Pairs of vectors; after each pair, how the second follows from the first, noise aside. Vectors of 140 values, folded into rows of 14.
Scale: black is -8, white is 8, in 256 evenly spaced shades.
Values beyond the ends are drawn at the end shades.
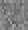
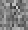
reversed, scaled up.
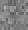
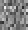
scaled up.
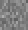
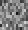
wrapped around, scaled up.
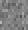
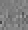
negated, partly zeroed.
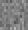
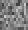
wrapped around, scaled up.
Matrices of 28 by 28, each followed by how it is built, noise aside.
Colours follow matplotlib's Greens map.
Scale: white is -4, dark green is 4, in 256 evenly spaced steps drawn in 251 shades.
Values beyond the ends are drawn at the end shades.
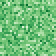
noise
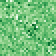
block diagonal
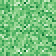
repeating rows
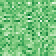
low rank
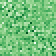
banded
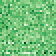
uneven rows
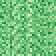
repeating rows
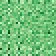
low rank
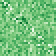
banded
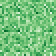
low rank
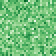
noise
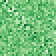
banded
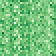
repeating rows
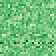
uneven rows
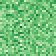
low rank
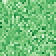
block diagonal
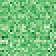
low rank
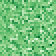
repeating rows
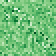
banded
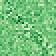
banded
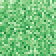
blocks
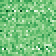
uneven rows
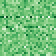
uneven rows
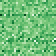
uneven rows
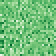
low rank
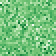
banded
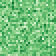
noise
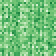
blocks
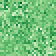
block diagonal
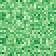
blocks
